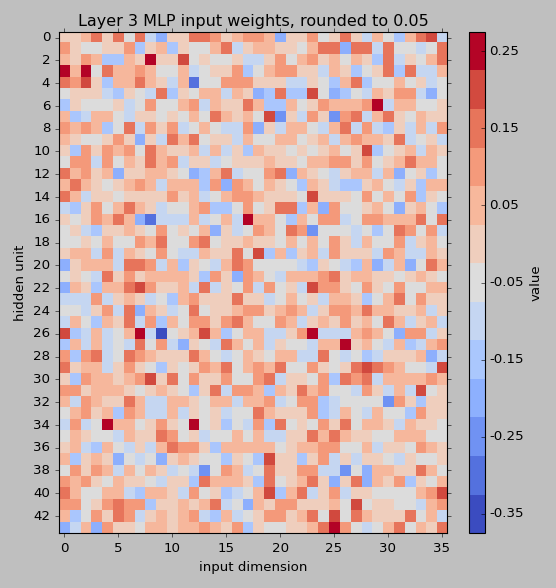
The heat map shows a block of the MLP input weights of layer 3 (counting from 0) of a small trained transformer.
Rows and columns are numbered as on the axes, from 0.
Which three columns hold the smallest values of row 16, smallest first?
8, 7, 21
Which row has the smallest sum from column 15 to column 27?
5
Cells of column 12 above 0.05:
13
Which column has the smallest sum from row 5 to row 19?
22
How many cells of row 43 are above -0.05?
25
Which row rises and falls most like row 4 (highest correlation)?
39
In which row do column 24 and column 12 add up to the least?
4
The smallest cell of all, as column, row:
9, 26
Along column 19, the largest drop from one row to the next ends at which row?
31
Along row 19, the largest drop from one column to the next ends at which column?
19
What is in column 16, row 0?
0.05
